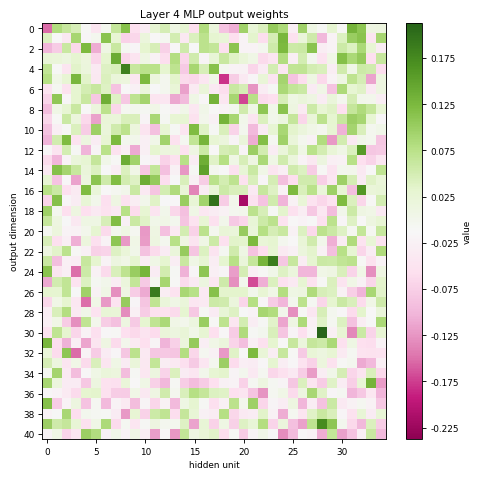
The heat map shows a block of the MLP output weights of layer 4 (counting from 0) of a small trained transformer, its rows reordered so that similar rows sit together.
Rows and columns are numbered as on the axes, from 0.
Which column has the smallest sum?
3
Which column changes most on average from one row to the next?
8
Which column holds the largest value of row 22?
14
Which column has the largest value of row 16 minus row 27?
4
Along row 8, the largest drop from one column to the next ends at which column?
7
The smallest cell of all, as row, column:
17, 20
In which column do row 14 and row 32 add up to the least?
12
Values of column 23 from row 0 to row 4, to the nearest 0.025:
0.1 0.05 0.05 -0.05 0.05
